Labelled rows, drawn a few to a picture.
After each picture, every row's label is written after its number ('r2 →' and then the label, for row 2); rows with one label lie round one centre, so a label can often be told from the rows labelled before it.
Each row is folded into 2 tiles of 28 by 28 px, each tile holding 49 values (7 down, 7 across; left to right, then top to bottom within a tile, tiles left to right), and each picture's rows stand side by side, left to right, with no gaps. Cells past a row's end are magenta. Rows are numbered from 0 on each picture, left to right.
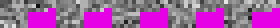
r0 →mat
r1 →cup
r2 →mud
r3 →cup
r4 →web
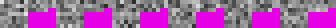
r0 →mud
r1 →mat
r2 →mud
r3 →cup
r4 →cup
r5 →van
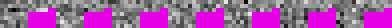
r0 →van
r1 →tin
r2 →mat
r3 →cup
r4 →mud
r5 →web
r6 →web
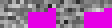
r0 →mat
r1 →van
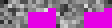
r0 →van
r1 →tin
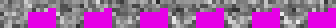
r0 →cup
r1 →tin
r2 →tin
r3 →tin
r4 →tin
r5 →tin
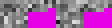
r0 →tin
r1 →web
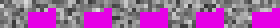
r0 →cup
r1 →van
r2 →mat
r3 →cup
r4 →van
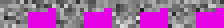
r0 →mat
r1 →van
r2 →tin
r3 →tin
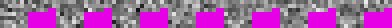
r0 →mat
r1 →tin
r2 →web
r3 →cup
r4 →tin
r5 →van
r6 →tin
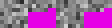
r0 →mud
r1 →cup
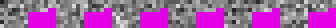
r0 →van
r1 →cup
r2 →tin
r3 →van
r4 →van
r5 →mud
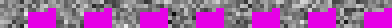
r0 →mud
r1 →cup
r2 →mat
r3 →web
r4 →mud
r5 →web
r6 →van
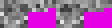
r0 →tin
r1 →tin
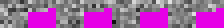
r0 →van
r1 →mud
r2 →web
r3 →mud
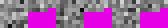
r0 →mud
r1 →web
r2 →mud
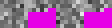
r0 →cup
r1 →cup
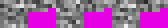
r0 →mat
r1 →mat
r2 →mat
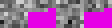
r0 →cup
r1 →mud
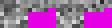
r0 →tin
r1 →tin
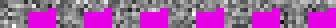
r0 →mat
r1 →web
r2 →van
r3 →mud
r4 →mud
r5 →web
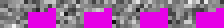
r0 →mat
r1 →van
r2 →web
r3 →web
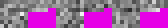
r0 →van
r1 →mud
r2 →van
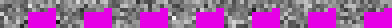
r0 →tin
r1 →web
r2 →mat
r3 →tin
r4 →tin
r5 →cup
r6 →mat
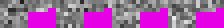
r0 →van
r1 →mat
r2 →mud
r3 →tin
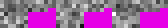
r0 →tin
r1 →cup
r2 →tin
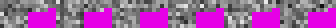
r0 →tin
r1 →web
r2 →mat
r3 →mat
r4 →tin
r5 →cup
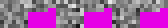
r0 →cup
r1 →mud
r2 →web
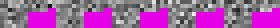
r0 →mat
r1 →mud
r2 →tin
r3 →mud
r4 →van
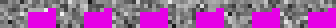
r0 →van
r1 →cup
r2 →mud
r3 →web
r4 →tin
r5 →tin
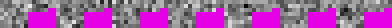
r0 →cup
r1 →tin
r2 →web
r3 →cup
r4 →tin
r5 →mat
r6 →tin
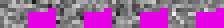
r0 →mat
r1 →web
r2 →tin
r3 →van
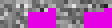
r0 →cup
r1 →mat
